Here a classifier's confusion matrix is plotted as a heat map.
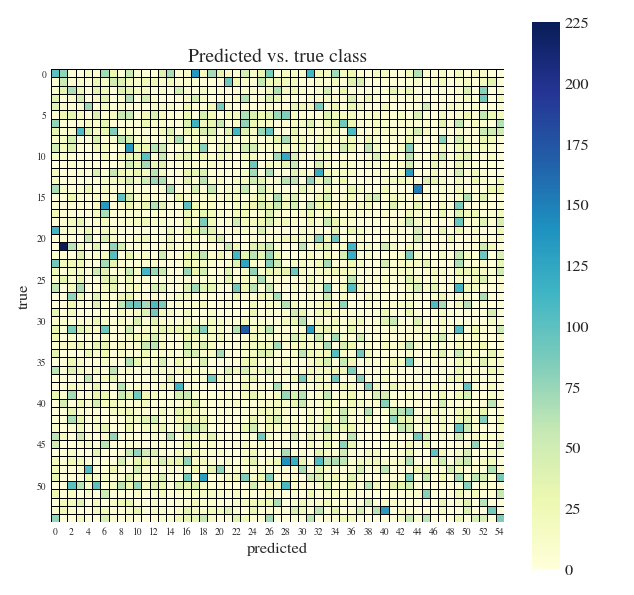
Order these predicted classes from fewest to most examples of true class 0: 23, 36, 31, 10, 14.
10, 36, 23, 14, 31
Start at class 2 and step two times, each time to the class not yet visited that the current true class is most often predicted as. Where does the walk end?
27
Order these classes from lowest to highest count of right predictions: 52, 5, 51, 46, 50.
51, 5, 52, 50, 46
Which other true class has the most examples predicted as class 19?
37
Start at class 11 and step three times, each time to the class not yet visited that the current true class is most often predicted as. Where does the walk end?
12
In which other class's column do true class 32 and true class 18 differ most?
49
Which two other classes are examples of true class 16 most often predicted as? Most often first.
6, 49
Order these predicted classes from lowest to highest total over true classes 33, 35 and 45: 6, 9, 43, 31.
31, 9, 6, 43
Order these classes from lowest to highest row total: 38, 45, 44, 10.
45, 38, 44, 10
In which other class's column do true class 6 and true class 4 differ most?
17
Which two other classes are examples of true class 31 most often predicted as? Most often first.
23, 49
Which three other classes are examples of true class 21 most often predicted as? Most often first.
1, 36, 7
